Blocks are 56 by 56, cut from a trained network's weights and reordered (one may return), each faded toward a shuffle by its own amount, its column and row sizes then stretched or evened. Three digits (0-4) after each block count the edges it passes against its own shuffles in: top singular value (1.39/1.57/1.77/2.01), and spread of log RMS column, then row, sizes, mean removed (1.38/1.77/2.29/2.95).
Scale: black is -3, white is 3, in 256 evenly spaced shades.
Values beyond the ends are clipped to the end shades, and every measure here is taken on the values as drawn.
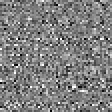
2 0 3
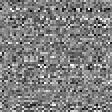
4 0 4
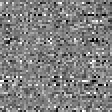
0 1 4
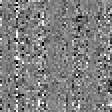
1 4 0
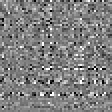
4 2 4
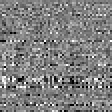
3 0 4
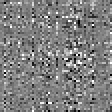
1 4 3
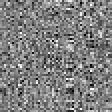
4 3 1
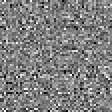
2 0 3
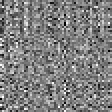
4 3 1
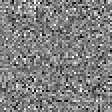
0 2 2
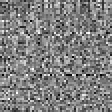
3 0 2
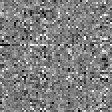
2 3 1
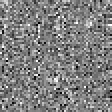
1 3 0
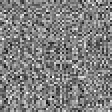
4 0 0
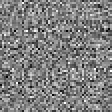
4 0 1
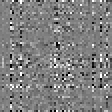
0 4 4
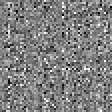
2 3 1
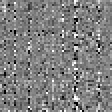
0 4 2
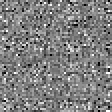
1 2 3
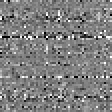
1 1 4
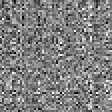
3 3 1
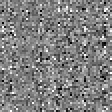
0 3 1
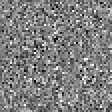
0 2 0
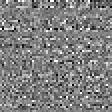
3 1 4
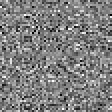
3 0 3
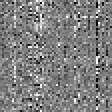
2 4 2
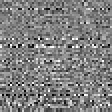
4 0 4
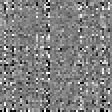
2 4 3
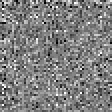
2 3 2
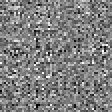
1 3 2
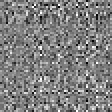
4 3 3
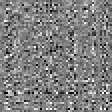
3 4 2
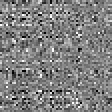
4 3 3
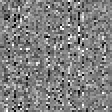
1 4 0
